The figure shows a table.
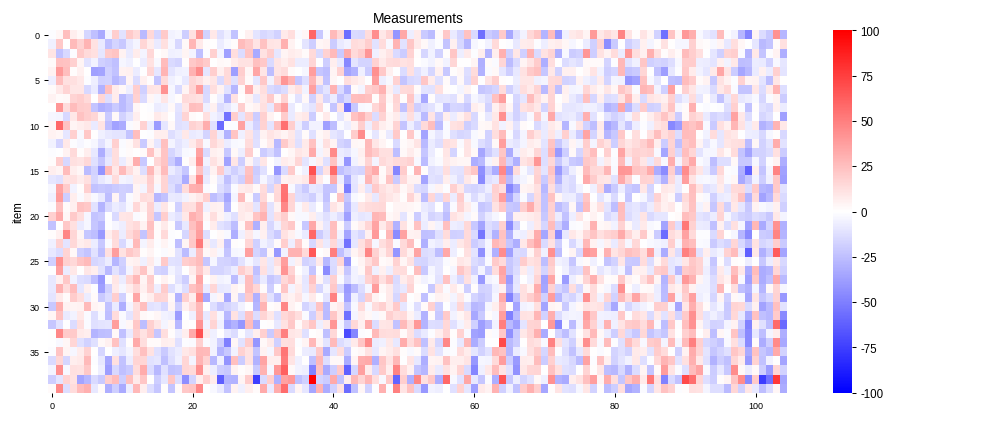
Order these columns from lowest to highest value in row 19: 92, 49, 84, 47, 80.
80, 84, 92, 49, 47
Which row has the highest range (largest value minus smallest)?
38
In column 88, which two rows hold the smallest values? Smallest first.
10, 5
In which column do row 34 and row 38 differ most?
37
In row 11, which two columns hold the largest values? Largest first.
44, 76
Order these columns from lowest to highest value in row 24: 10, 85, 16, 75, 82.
75, 16, 10, 82, 85
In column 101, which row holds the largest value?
4
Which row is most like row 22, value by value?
0
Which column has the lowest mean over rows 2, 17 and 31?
65
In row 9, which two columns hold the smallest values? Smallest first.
25, 104
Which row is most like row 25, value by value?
17
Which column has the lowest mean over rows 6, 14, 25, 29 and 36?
42
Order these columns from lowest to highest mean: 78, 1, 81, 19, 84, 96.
96, 19, 78, 84, 81, 1
